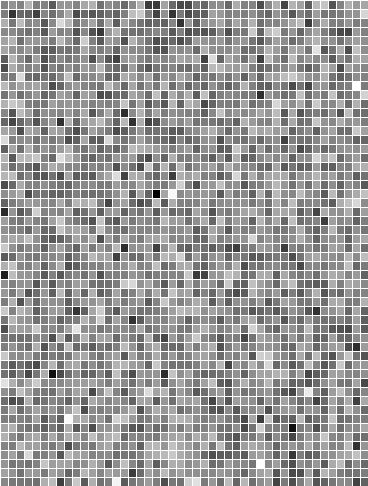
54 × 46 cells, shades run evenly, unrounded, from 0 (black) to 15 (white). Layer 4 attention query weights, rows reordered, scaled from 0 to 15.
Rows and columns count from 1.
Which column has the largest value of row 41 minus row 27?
7
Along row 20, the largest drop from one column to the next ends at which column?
16
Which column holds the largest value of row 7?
27
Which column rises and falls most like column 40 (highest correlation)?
35
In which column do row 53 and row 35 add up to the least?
40
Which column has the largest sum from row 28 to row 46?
22
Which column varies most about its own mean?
1
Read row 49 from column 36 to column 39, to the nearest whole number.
7 4 7 9
